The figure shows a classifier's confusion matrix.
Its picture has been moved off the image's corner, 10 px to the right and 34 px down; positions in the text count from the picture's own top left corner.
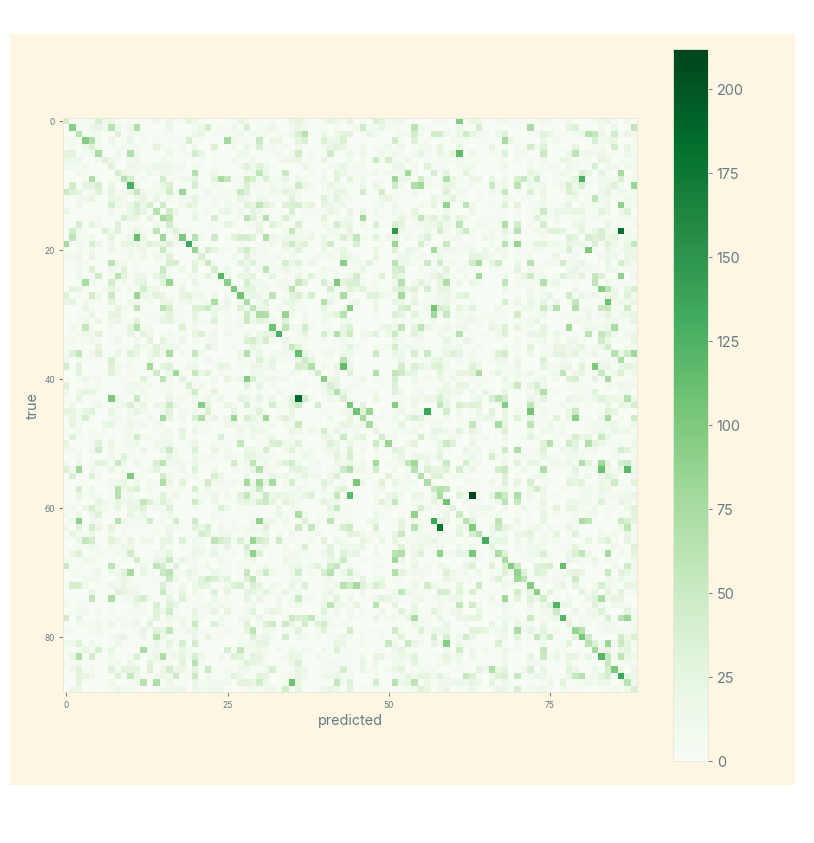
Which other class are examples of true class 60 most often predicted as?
42
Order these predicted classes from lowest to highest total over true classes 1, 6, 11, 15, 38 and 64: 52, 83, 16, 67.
67, 83, 52, 16
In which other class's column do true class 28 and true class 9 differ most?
80
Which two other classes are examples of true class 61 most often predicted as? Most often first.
54, 36
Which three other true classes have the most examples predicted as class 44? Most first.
58, 29, 54
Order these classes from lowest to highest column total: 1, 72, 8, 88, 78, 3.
3, 1, 8, 78, 88, 72
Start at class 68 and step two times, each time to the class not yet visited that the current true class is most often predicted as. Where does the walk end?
70
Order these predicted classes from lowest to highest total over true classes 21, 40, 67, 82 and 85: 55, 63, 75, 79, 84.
75, 55, 79, 63, 84
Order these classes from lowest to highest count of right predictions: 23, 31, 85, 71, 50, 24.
31, 23, 71, 50, 85, 24
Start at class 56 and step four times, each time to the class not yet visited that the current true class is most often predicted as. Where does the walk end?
36
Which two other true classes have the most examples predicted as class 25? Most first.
3, 9
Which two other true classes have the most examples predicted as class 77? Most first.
69, 39
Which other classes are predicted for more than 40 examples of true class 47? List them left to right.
36, 63, 67, 72
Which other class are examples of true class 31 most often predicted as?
28
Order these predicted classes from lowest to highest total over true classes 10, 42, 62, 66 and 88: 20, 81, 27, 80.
27, 81, 80, 20
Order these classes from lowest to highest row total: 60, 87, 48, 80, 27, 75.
48, 60, 75, 80, 87, 27
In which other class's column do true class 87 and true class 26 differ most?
83
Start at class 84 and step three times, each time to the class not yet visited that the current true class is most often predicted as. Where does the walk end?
59
